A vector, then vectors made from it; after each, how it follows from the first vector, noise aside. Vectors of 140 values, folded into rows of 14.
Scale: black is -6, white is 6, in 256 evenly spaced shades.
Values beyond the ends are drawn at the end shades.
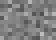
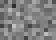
reversed, negated.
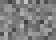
wrapped around, negated.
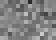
sign-scrambled.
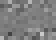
partly zeroed.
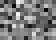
reversed, negated, scaled up.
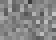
sign-scrambled.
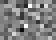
wrapped around, scaled up.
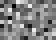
reversed, negated, scaled up.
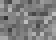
sign-scrambled.
